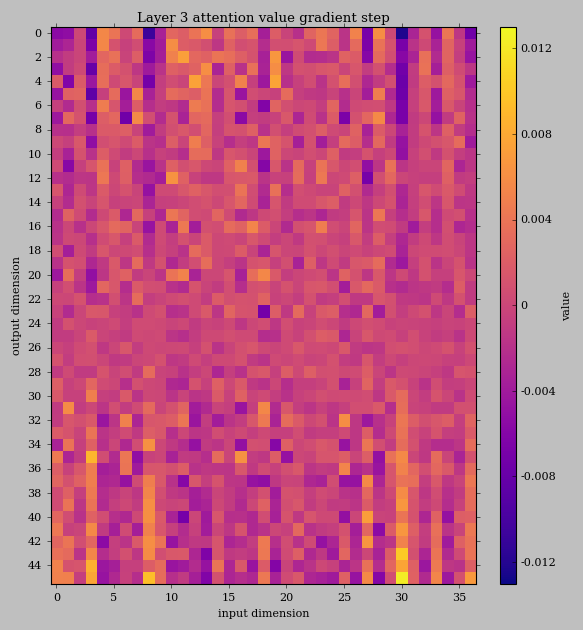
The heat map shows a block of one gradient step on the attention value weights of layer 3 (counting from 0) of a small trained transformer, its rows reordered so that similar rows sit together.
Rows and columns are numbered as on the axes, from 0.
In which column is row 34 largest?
8
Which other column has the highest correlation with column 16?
29
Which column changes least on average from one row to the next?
31
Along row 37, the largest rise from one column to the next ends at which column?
27
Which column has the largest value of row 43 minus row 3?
30
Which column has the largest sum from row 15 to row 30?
17
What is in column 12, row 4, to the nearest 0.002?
0.008
